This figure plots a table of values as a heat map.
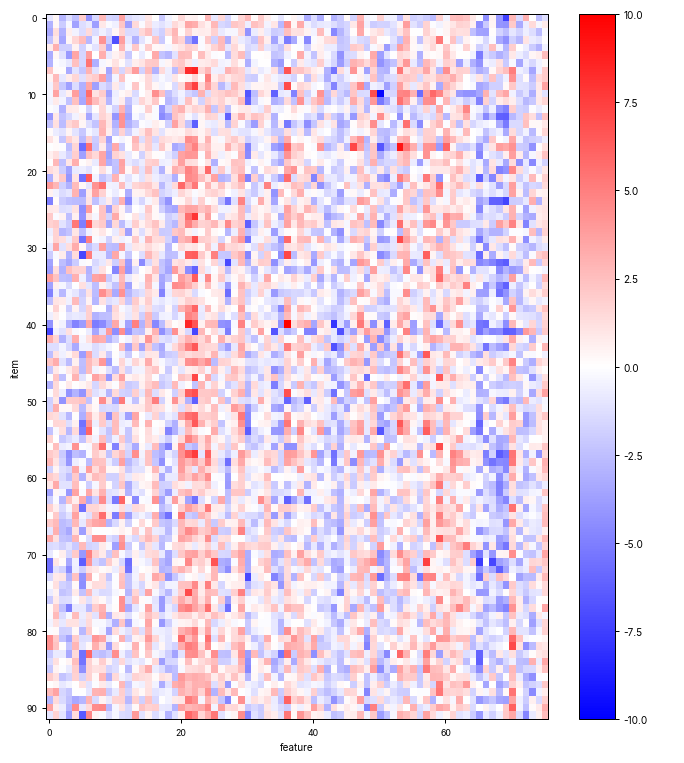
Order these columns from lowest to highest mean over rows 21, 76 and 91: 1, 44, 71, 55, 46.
44, 71, 46, 55, 1
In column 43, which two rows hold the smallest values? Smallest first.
40, 43
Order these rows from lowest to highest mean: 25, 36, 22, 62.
36, 62, 25, 22
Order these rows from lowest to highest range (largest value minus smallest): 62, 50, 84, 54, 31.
62, 84, 50, 54, 31
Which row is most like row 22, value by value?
34
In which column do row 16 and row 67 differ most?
3
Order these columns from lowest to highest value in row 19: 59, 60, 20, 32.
32, 59, 60, 20
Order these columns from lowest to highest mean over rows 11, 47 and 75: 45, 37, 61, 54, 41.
37, 45, 41, 61, 54
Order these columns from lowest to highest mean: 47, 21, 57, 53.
53, 47, 57, 21
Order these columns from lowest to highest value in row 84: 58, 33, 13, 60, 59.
60, 13, 58, 59, 33
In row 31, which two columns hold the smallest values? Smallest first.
5, 65
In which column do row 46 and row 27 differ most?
27
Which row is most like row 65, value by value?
56
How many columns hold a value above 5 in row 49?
3
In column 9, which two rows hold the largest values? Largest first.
41, 36
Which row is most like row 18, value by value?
25
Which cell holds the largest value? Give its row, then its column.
40, 36
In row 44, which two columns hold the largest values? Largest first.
57, 53
